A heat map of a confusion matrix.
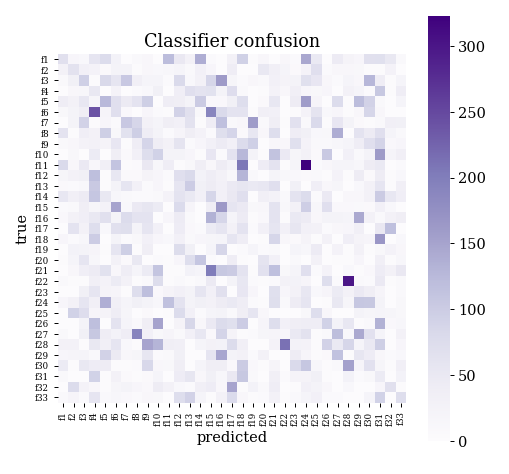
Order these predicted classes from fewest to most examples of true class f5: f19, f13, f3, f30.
f19, f13, f3, f30
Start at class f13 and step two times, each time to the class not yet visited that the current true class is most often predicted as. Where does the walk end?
f31
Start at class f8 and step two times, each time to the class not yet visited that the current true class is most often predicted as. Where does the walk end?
f29
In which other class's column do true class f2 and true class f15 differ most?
f16
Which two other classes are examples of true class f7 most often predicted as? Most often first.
f19, f16
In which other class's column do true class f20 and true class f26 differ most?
f10
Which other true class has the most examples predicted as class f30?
f3
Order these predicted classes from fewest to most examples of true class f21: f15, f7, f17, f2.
f2, f7, f17, f15
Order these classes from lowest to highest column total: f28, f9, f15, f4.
f28, f9, f15, f4
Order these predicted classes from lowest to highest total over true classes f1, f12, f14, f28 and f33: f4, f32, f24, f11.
f32, f11, f24, f4
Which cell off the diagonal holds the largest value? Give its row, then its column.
f11, f24
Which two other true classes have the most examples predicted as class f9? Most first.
f28, f23
